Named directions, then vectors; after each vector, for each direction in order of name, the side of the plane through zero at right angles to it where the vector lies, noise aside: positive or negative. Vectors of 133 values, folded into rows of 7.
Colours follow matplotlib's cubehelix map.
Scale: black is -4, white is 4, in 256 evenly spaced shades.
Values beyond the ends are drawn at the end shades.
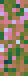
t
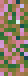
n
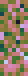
negative, negative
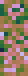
negative, negative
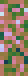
positive, positive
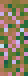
positive, positive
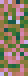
positive, negative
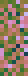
negative, positive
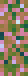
positive, positive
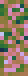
negative, negative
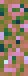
negative, negative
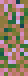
positive, negative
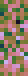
negative, negative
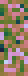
negative, negative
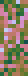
negative, positive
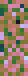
negative, negative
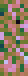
negative, negative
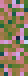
positive, negative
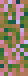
positive, negative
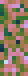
negative, negative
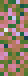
negative, positive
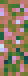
positive, positive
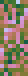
negative, positive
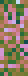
negative, positive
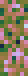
negative, negative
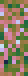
positive, positive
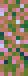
positive, positive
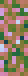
positive, positive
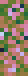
negative, negative
